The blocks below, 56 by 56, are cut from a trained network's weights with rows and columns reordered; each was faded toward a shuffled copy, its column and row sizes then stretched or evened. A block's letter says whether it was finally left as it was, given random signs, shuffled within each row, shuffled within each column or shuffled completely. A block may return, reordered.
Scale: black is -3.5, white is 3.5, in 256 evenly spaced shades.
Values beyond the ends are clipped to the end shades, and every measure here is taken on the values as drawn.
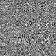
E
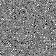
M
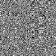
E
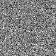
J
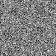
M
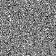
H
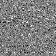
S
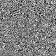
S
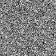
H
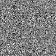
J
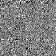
E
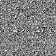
J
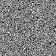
H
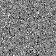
H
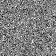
M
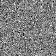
H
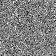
M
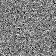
M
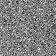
M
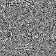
J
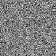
E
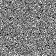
M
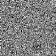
E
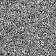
H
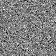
S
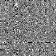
E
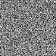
J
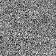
J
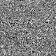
S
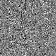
H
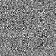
E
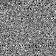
S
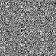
E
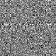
E
